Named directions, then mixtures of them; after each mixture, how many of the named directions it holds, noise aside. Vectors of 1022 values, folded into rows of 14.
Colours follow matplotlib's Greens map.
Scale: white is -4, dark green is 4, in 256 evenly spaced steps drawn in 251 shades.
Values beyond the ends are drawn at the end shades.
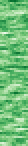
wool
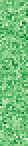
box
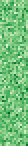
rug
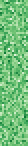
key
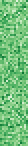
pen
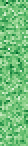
three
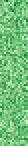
four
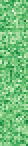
four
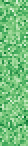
two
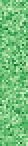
three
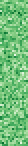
four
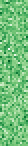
one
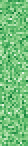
two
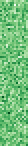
two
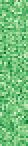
three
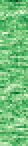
two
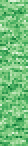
three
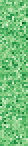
one
